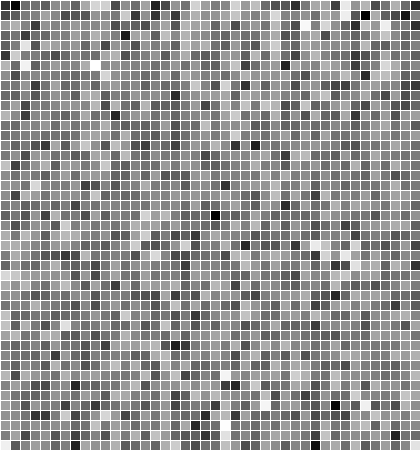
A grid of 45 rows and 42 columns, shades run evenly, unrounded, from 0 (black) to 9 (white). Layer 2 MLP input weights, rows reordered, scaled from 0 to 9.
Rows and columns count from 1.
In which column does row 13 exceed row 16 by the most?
21
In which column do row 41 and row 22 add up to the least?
22
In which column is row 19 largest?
4
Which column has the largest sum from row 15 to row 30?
1
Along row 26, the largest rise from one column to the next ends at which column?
33
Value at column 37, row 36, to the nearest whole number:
5
